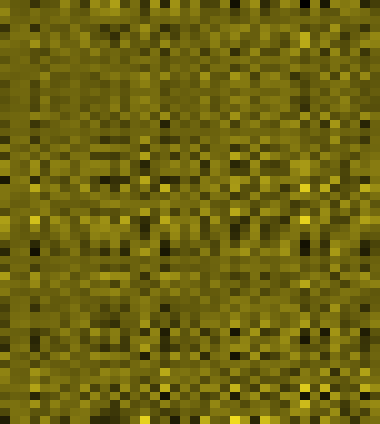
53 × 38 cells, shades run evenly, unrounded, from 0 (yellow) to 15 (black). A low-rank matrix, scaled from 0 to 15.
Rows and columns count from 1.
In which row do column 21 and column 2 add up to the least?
53
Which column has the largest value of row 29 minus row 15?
24
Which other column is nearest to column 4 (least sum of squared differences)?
13
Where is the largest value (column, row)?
31, 1
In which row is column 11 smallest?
35
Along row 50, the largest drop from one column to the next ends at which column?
34
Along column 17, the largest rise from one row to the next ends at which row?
50
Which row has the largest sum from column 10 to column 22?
23
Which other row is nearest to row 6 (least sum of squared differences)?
36
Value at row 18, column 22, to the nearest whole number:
8
